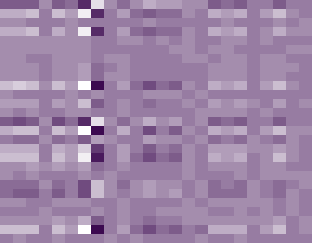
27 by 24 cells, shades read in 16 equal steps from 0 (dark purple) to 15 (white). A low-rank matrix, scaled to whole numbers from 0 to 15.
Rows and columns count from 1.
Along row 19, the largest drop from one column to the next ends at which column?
8
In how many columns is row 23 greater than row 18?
6
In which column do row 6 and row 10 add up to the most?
7
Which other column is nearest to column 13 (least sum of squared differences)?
11
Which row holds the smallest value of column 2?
14
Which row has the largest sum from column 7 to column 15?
1
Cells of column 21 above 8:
4
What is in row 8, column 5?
8
